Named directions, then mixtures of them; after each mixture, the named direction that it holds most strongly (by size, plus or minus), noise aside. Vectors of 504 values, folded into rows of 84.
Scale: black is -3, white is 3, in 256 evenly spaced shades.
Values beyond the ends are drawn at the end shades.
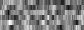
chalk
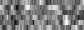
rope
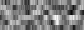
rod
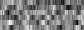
chalk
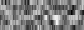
rod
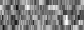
rope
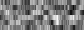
rod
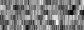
rod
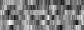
chalk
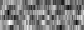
chalk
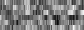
rod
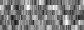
rope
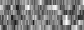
rope
